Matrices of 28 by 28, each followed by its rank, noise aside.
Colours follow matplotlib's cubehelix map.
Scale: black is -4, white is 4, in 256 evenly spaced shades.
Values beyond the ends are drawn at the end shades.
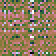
three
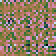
four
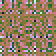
three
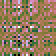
two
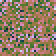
six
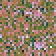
eight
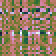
two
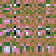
two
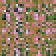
three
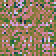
six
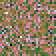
eight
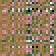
two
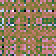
two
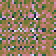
three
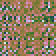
three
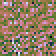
six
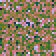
six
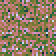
eight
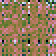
two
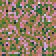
eight
